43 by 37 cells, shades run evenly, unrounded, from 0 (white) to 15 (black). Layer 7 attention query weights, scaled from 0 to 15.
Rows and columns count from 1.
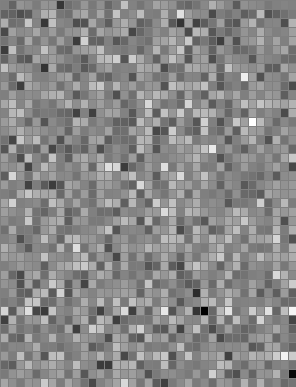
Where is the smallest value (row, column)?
14, 32
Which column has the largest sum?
9
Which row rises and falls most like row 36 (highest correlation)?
6
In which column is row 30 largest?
23
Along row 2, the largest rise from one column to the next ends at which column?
34
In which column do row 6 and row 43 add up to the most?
21
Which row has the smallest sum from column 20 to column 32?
24
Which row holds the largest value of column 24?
4
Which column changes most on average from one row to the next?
37
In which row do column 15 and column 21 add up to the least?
19
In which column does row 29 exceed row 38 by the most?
15
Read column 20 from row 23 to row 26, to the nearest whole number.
3 6 9 6
